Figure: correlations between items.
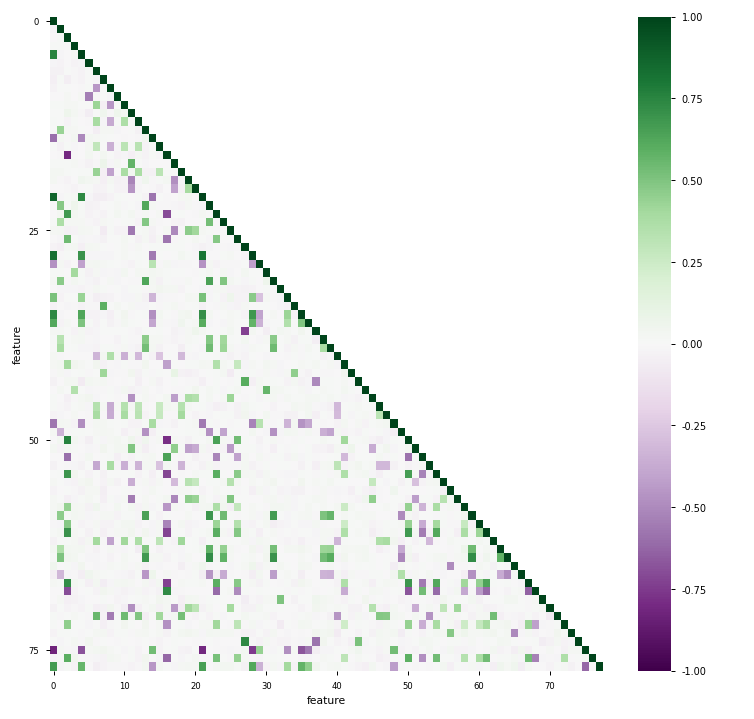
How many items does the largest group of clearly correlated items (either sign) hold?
15
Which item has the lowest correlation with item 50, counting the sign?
16
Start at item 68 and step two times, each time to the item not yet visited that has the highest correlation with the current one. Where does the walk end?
52
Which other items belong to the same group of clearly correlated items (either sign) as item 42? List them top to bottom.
7, 34
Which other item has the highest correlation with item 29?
75
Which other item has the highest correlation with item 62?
71
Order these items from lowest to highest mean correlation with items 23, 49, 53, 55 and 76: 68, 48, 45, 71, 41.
68, 71, 48, 45, 41
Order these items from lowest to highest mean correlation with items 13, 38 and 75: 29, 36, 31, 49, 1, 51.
49, 36, 51, 29, 1, 31
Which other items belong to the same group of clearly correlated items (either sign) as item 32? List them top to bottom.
69
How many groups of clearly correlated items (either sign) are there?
11
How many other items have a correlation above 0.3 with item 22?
9
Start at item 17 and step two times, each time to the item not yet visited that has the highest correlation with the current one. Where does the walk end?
51
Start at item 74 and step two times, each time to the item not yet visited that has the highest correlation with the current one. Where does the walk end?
43
